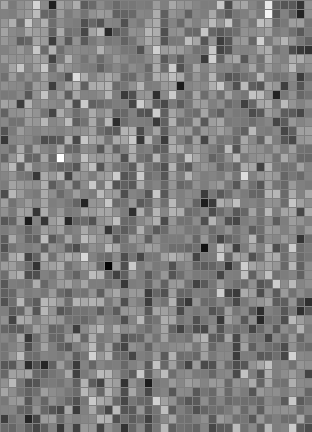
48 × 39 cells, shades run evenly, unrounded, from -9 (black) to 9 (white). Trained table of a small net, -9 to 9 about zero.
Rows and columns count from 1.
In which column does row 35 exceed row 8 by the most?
21
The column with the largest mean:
34
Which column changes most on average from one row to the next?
13
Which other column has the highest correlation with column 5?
27
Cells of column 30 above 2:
6
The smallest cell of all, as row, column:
30, 14
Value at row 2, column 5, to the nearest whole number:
4
